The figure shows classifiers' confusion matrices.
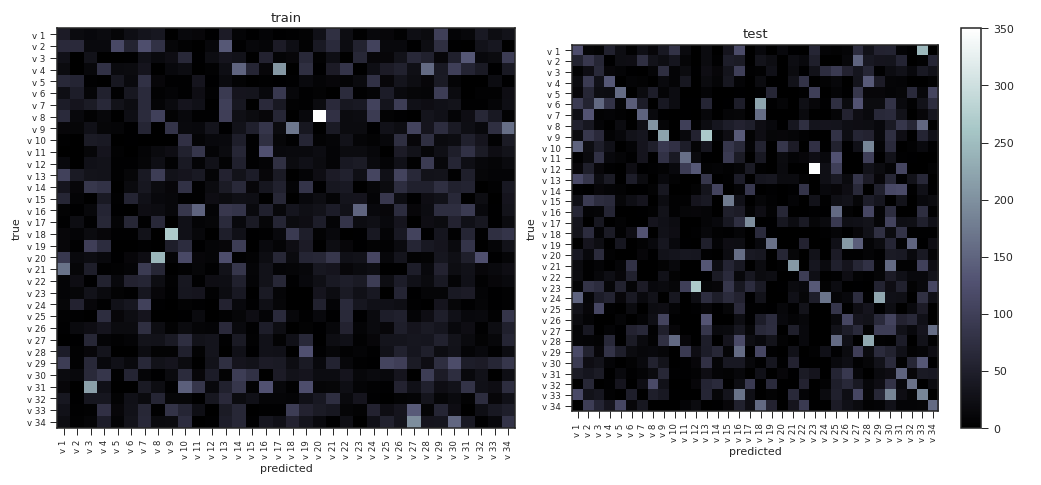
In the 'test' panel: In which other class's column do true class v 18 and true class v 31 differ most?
v 7
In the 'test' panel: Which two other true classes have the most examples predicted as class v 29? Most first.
v 24, v 27
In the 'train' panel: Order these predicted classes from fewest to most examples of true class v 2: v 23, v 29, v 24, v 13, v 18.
v 18, v 23, v 29, v 24, v 13
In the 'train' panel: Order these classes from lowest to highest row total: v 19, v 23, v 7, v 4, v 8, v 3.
v 23, v 19, v 3, v 7, v 8, v 4
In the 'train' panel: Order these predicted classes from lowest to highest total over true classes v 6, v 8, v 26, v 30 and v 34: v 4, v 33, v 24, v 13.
v 33, v 24, v 4, v 13
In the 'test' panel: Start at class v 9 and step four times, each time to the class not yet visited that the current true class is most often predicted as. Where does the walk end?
v 30
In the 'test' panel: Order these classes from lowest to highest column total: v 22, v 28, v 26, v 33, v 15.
v 22, v 26, v 15, v 28, v 33
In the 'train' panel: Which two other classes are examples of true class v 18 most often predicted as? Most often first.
v 9, v 27
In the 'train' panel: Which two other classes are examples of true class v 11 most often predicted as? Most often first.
v 16, v 31
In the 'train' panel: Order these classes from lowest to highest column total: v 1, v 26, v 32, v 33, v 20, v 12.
v 12, v 33, v 32, v 20, v 1, v 26
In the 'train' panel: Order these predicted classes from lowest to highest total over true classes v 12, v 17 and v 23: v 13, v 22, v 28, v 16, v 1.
v 1, v 16, v 13, v 28, v 22
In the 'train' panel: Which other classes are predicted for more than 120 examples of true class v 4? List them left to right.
v 14, v 17, v 28
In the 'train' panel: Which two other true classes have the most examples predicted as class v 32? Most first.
v 20, v 8
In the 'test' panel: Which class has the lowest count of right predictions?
v 16
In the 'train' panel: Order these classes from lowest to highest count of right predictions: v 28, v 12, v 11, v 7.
v 12, v 28, v 7, v 11
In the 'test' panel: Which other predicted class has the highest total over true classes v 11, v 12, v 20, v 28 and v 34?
v 25
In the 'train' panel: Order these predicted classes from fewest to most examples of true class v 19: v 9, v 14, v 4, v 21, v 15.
v 15, v 21, v 9, v 4, v 14
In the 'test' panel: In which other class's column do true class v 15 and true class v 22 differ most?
v 2
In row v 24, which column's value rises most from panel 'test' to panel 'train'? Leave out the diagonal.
v 7
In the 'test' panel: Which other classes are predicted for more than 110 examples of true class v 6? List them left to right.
v 3, v 18, v 27
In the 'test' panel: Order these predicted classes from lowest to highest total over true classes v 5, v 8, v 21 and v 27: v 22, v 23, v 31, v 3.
v 3, v 22, v 31, v 23
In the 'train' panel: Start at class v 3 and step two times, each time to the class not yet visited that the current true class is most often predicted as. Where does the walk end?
v 10
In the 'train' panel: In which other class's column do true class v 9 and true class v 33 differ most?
v 34
